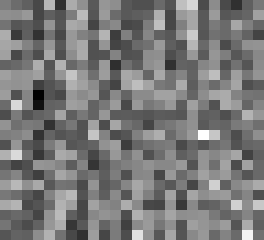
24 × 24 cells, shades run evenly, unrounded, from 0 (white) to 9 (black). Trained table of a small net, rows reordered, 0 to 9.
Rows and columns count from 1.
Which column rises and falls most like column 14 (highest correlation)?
19
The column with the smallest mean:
18
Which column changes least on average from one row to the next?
8
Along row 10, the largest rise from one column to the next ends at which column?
4
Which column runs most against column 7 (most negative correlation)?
23
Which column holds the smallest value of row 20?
7
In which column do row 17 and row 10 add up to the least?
21
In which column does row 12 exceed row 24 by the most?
13
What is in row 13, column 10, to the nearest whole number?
6
